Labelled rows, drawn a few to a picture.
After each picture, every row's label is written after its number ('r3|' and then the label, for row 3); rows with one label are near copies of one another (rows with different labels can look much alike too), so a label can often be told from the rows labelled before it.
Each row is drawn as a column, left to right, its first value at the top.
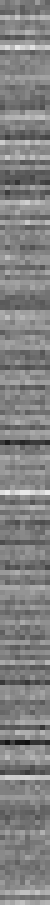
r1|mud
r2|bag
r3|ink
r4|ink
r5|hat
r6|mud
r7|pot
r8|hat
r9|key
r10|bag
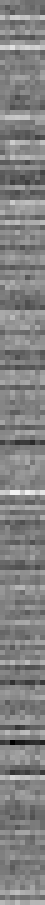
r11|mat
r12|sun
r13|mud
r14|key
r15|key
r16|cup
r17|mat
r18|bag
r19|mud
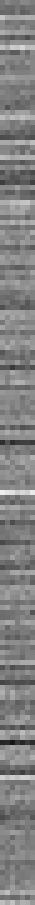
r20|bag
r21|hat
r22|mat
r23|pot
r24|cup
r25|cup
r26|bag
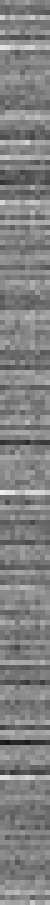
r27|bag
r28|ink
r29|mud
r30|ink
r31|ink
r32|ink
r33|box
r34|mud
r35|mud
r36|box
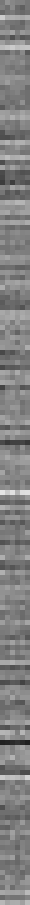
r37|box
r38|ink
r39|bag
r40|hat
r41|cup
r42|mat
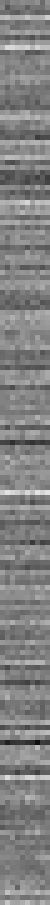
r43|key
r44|mat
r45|hat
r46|cup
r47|ink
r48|pot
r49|ink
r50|pot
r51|box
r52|box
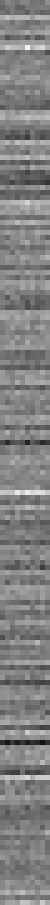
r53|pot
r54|ink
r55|cup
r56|mud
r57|hat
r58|cup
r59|mud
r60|cup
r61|box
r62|pot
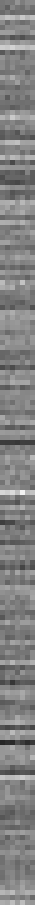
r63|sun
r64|key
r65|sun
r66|ink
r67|mat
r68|ink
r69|bag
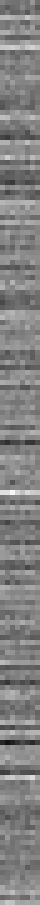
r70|pot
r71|bag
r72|mat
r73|mat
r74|box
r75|box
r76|ink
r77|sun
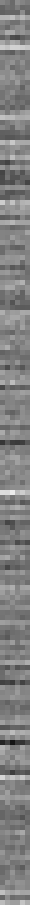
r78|hat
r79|sun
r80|mud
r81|ink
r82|mat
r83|cup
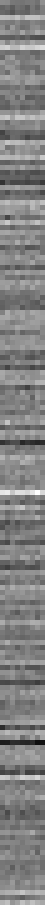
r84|key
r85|sun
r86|mud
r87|key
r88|hat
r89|key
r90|key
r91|mat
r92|ink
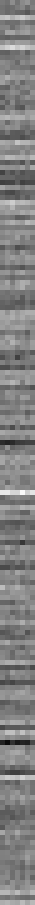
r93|key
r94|sun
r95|cup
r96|key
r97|box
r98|mud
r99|box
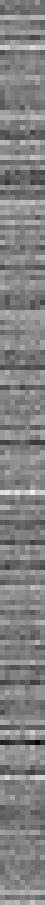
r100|pot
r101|box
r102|sun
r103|mat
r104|hat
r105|sun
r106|cup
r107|ink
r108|box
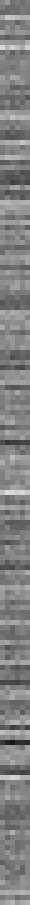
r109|cup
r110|ink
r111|key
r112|key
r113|mud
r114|key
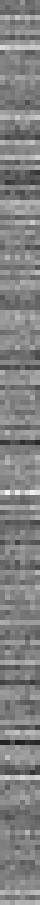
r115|hat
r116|bag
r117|cup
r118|sun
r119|ink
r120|pot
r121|mud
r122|key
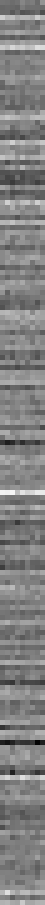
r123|key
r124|hat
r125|mud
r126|sun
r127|hat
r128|hat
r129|mud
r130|mud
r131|mud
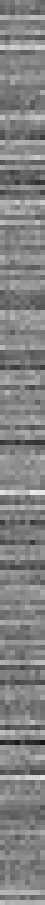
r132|sun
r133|mat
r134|sun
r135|ink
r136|sun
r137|hat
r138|box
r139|bag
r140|bag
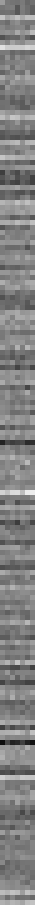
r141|ink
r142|cup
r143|key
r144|sun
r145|pot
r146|hat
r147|sun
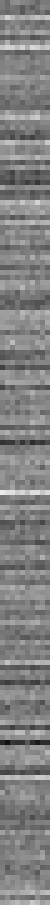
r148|key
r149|mud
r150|key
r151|sun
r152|sun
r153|pot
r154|mat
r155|cup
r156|box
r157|hat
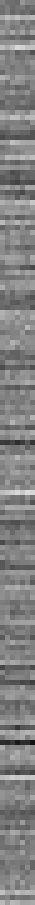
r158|sun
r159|key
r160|bag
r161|key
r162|ink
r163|key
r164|pot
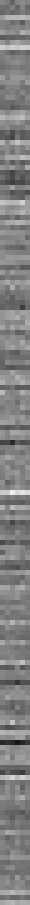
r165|cup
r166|mat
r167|box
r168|mud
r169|cup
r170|mat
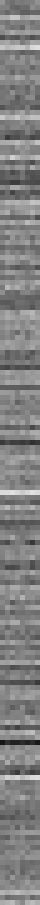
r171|ink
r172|box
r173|bag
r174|key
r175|pot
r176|mat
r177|box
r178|ink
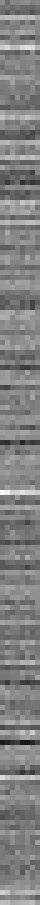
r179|hat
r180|hat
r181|key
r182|sun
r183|cup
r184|sun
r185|cup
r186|pot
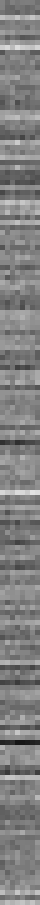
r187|pot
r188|cup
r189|hat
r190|sun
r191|mat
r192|mat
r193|mat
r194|mud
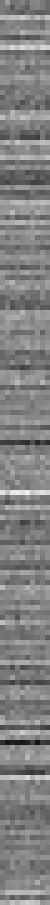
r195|key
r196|ink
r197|mat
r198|mud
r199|sun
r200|bag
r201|cup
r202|box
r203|mud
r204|pot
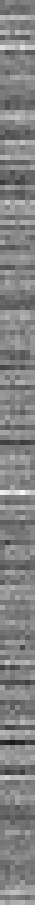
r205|bag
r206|pot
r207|key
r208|pot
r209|mud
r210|pot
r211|pot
